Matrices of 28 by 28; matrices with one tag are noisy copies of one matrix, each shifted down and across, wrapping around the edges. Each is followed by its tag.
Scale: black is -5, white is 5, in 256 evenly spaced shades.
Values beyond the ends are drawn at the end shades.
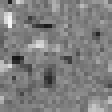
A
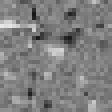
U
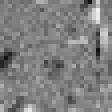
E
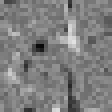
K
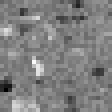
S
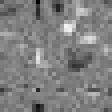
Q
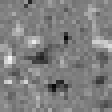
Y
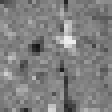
K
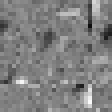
E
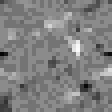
A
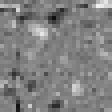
U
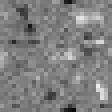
S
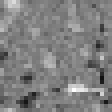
U
